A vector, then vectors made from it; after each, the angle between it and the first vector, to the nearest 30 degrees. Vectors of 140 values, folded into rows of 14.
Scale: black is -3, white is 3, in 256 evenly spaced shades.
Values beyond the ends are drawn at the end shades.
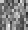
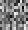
60 degrees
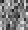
150 degrees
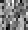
150 degrees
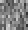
30 degrees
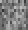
60 degrees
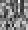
120 degrees
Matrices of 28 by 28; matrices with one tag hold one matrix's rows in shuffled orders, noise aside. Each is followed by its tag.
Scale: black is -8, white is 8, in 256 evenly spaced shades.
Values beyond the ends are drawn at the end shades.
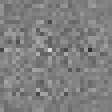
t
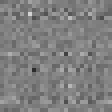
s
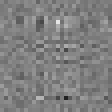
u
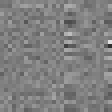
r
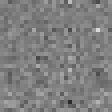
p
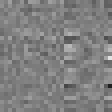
r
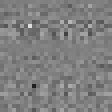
s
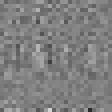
t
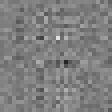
u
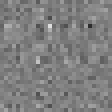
t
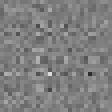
t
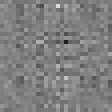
u
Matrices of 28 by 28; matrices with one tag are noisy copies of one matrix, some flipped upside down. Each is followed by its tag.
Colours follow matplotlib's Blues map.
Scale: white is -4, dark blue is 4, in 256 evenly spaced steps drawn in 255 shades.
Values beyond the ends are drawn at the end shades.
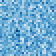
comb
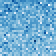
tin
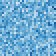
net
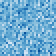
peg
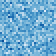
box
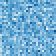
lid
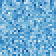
peg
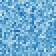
comb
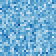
comb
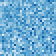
lid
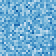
comb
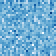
peg
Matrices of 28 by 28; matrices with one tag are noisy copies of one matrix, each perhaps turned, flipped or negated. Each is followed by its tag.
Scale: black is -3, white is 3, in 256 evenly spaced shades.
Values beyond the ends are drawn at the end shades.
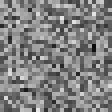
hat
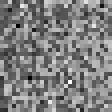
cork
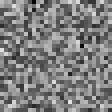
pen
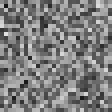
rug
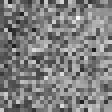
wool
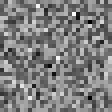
pen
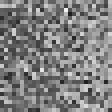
wool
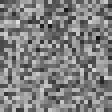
hat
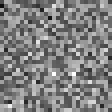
pen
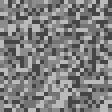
hat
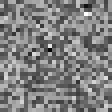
rug
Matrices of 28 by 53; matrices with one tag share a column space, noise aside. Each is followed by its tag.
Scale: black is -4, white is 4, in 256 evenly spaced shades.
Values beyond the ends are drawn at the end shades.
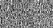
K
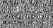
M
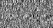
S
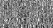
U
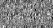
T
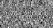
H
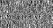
M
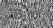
S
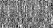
U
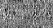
T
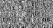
U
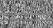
M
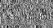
T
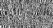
T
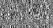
T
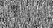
U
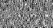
S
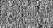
U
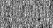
U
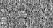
K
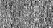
U
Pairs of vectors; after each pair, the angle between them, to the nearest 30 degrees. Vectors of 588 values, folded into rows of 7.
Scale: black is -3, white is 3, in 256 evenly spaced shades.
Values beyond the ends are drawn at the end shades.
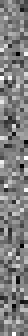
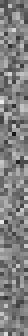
60 degrees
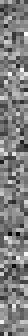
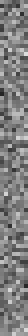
90 degrees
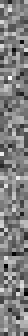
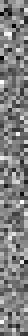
90 degrees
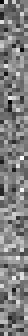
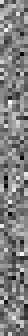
120 degrees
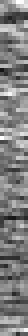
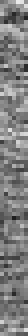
30 degrees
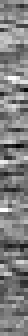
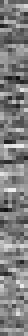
150 degrees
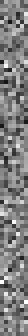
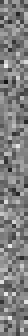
30 degrees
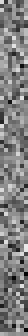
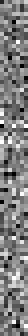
90 degrees
